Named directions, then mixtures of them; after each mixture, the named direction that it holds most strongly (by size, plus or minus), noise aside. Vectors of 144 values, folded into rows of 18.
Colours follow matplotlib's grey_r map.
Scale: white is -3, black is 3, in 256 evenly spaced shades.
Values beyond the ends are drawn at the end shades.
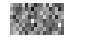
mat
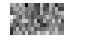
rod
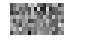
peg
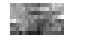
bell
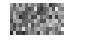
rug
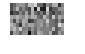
peg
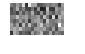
peg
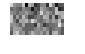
mat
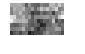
bell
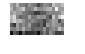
bell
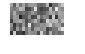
rug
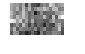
bell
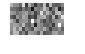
mat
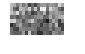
peg
